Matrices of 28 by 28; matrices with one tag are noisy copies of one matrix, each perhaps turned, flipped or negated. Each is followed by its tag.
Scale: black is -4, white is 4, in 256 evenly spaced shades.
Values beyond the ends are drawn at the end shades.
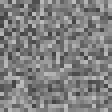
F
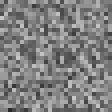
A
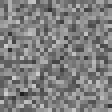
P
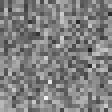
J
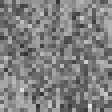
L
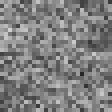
L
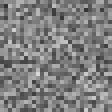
P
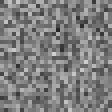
F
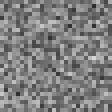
F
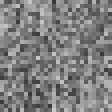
L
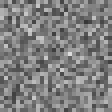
P
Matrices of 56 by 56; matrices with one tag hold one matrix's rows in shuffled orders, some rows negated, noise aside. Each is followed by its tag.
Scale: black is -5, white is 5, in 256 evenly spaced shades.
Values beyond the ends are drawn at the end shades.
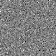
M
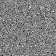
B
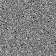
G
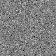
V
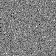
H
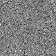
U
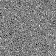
H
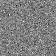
V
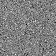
G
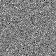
V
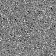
U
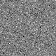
V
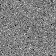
U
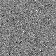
V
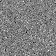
G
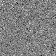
B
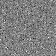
G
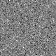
V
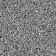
H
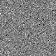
M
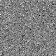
M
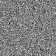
V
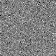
M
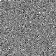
M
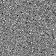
B
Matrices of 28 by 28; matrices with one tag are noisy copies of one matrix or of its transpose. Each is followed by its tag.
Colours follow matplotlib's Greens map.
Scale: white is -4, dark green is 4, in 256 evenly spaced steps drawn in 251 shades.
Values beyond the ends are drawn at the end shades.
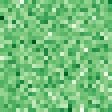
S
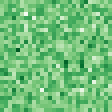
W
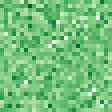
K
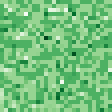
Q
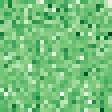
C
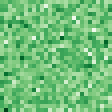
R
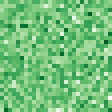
R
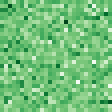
C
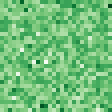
R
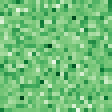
S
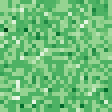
K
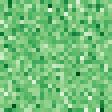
C
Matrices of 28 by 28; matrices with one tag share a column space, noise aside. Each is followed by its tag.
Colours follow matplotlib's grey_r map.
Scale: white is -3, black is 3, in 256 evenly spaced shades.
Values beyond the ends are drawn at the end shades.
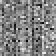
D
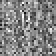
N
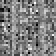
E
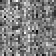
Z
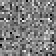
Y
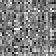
N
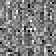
N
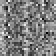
Y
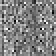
D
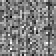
Z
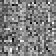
D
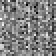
Y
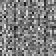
Z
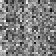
E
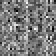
E
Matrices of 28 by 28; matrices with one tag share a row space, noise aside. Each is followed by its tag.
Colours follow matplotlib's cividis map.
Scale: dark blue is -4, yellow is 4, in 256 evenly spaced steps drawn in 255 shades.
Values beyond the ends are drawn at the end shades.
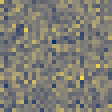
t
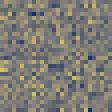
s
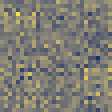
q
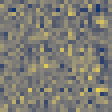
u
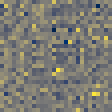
t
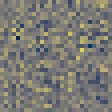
u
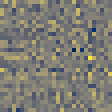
s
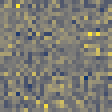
q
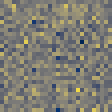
t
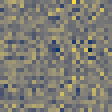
s
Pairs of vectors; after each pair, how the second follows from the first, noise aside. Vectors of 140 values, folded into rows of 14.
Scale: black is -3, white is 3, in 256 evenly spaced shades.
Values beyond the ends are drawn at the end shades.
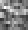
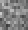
shrunk.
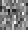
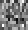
wrapped around.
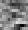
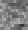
shrunk.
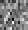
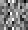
negated.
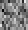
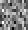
negated.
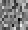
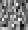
negated.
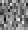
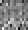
wrapped around, partly zeroed.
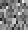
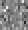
partly zeroed.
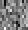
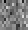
partly zeroed.
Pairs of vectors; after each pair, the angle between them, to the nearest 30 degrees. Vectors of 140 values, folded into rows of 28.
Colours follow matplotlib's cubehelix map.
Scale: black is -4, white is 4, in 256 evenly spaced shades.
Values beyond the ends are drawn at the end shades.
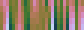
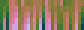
120 degrees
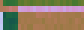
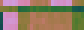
150 degrees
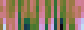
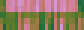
120 degrees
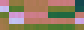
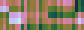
30 degrees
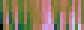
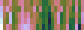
150 degrees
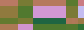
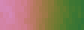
90 degrees
